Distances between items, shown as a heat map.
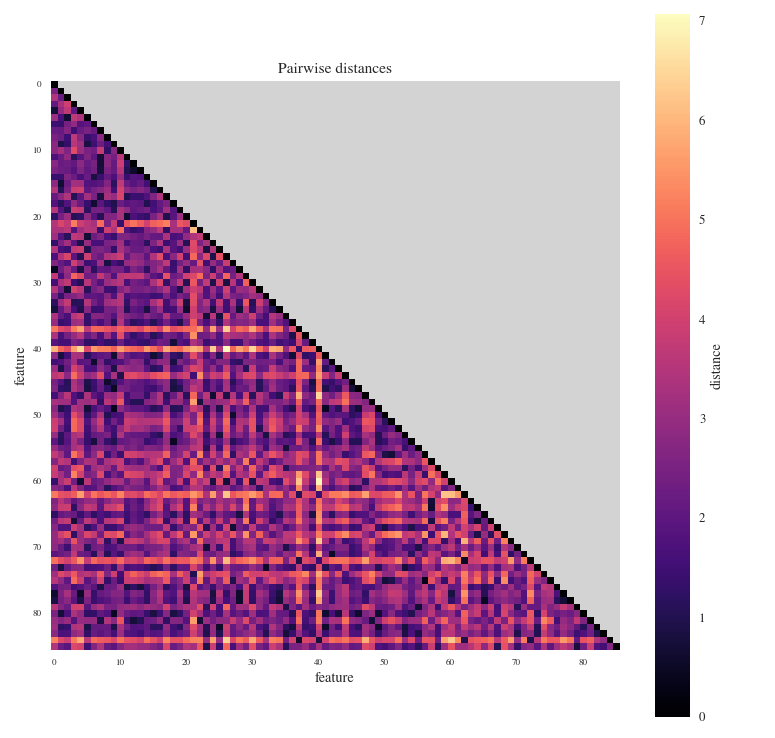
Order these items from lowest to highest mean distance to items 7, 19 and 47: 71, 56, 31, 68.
31, 71, 68, 56
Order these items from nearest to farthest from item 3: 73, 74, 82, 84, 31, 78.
78, 73, 82, 31, 74, 84
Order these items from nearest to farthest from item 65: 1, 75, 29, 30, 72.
30, 1, 75, 29, 72
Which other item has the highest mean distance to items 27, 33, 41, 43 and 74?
40
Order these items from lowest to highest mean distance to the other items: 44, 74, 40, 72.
44, 74, 72, 40
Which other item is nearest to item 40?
84
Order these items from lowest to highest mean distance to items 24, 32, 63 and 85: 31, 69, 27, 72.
27, 31, 69, 72
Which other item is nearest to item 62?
72
